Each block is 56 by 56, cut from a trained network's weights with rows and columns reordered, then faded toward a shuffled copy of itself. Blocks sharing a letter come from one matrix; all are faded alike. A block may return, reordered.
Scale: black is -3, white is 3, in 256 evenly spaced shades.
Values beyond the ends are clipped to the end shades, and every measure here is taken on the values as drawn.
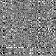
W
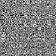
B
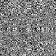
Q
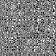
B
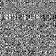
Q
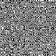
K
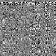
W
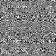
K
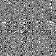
B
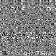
K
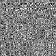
Q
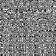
K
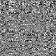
K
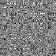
W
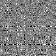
B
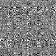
W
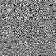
K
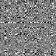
W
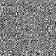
B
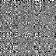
W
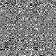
W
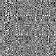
B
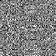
Q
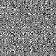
K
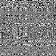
K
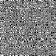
W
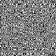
Q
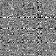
B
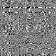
B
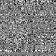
K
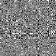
W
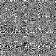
W
